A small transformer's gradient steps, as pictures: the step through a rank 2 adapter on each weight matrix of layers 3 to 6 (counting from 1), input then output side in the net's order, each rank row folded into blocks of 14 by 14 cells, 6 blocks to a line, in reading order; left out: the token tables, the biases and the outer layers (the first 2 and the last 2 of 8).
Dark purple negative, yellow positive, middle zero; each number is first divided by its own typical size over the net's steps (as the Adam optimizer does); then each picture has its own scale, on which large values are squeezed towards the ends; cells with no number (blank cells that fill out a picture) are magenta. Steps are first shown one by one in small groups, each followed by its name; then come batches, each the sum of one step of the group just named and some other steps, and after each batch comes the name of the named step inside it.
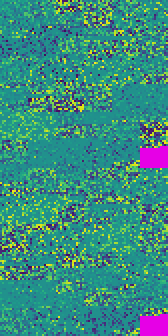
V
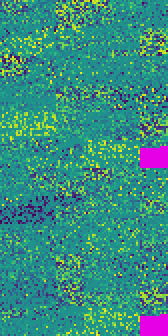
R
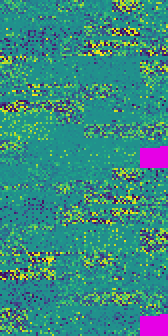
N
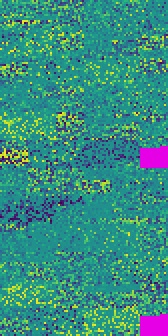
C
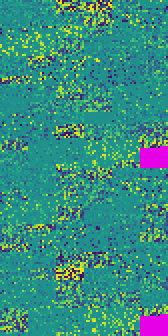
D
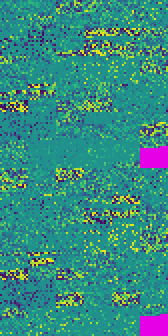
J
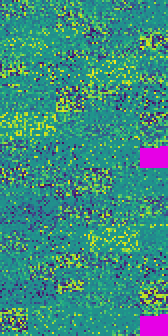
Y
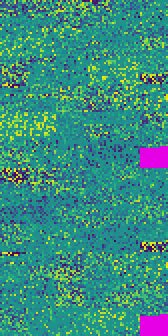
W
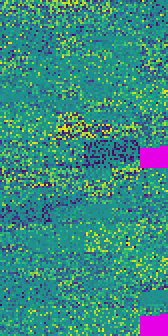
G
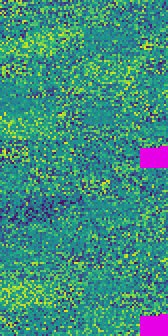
C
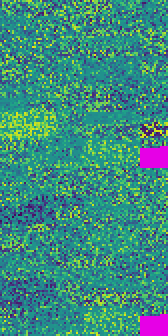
R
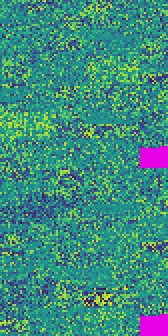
W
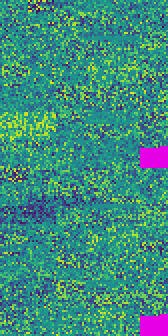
W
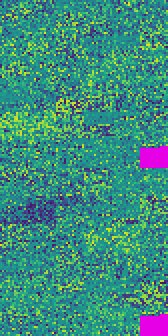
Y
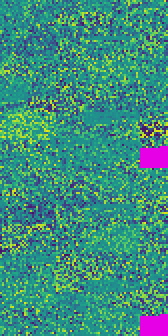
V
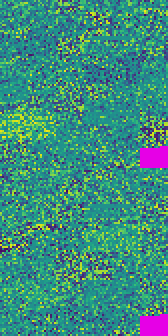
V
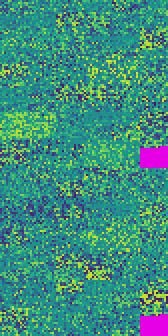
Y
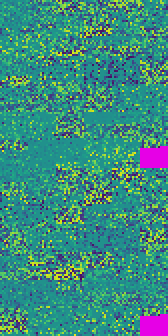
D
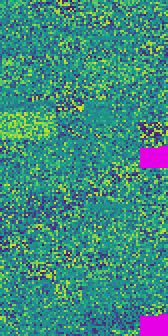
V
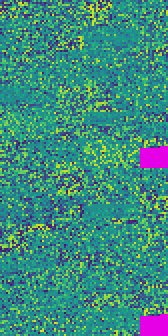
D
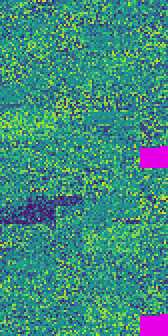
R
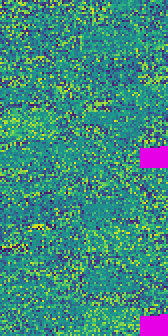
D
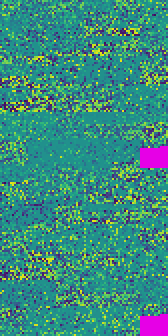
N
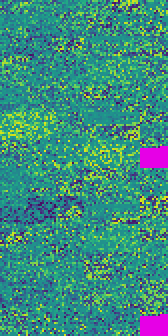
N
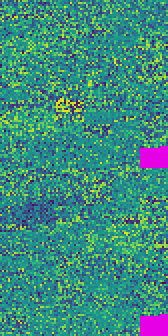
Y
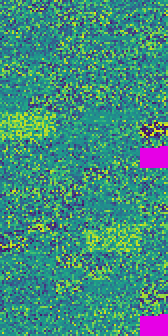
V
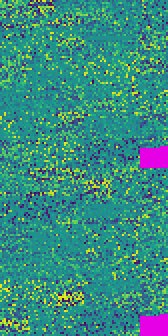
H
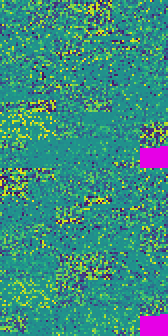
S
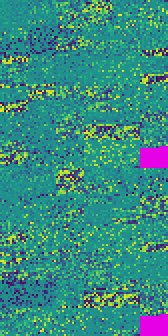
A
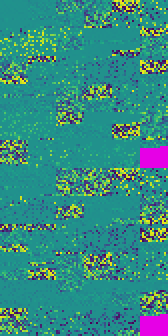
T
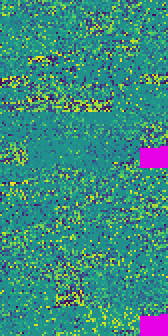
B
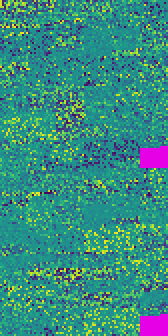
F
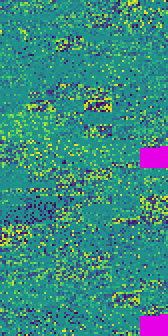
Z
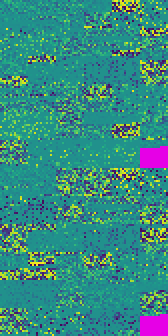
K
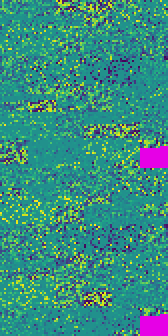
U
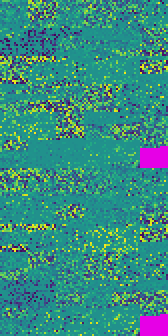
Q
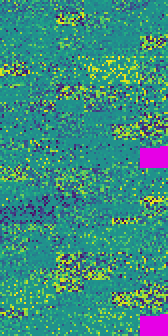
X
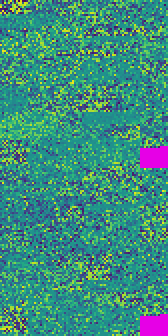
T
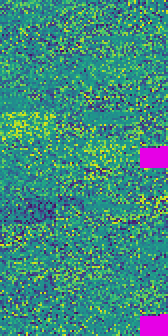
Z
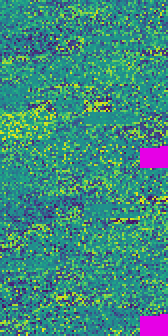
H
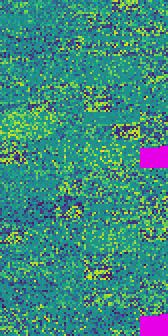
K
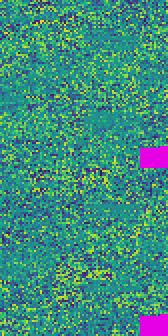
H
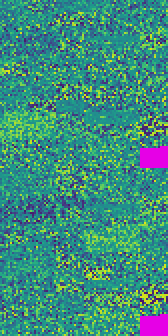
X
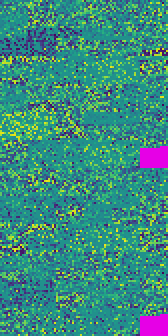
Q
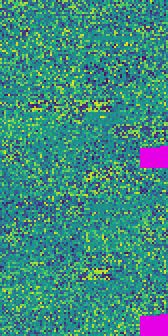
K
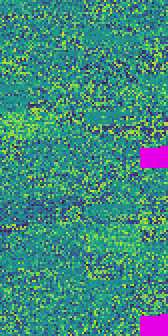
T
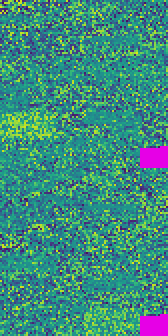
F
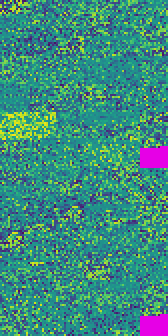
K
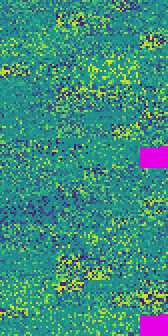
X
